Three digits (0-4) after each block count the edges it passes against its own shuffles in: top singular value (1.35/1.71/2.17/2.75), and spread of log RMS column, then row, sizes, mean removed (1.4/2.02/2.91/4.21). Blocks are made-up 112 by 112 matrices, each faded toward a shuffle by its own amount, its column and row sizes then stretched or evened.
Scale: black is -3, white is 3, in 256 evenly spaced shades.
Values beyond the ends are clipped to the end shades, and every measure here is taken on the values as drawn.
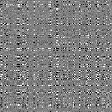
4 3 4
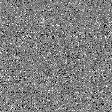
1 0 2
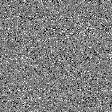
0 0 2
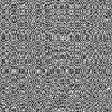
4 0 0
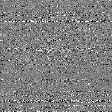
1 1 4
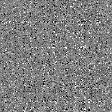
1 2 2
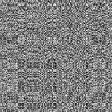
4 2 1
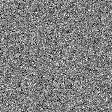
0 0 0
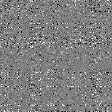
2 2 3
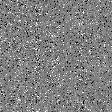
1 2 0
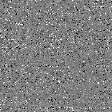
0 1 2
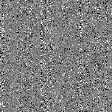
1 3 0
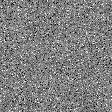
0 0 0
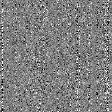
2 3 0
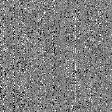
1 3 0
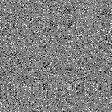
3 0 0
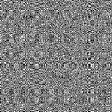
4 2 2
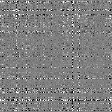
3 3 4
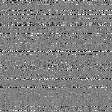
3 0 4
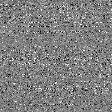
0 0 3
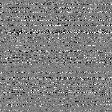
2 0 4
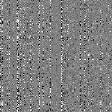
3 4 2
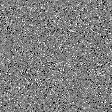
1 0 1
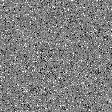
1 0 0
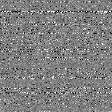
2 0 4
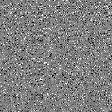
3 0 1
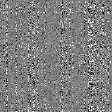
2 4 1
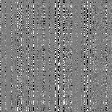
4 4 2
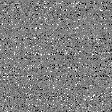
0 1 3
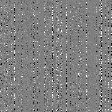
1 4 1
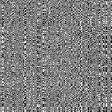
4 4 1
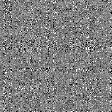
2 3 2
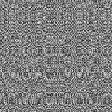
4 0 3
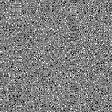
3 0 0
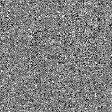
1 2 1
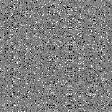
3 2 1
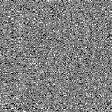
3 0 2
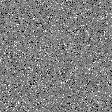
0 0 1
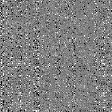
3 3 1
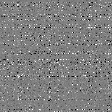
1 2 3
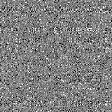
3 1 2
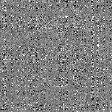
0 3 3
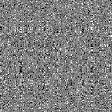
3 2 1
